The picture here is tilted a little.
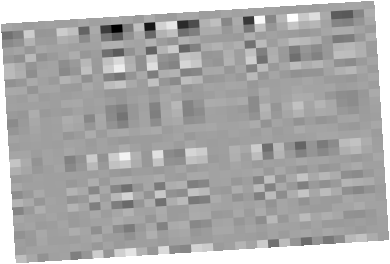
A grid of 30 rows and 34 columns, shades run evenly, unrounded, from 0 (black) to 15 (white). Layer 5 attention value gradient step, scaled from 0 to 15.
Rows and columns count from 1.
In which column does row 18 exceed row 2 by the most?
11
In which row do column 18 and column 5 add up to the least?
2
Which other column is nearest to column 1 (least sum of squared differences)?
8
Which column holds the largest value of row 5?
16
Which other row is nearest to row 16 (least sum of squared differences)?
20
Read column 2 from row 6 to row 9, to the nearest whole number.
10 10 9 10
